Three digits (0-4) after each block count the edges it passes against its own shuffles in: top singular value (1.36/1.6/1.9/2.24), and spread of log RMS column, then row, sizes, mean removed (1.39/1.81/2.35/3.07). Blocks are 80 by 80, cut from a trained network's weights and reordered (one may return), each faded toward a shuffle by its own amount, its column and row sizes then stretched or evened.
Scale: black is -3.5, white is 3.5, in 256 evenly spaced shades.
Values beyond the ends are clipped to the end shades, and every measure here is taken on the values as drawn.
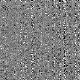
0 4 2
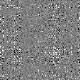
1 4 2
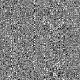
2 2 0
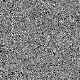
0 1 1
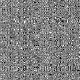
3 2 3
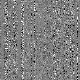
0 4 0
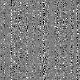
2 4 1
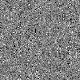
1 2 0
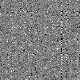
2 2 1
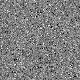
2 0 0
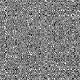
4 3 1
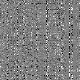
3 4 2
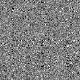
2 1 2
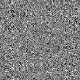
2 3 0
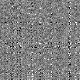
3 3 3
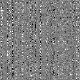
2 4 1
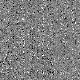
0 3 0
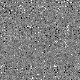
1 2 2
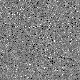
1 0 1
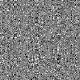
3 2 1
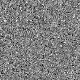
0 0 1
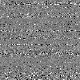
0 0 4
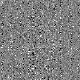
1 3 1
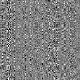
4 4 0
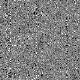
1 3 1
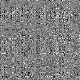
2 2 3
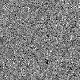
1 1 1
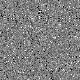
2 1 1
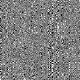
3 4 1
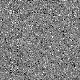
1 1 0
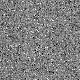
0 0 1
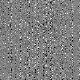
0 4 0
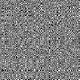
4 3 2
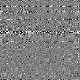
3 2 4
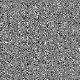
0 3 2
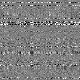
4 1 4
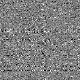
3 1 2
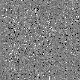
0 2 1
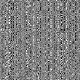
4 4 0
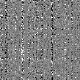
2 4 2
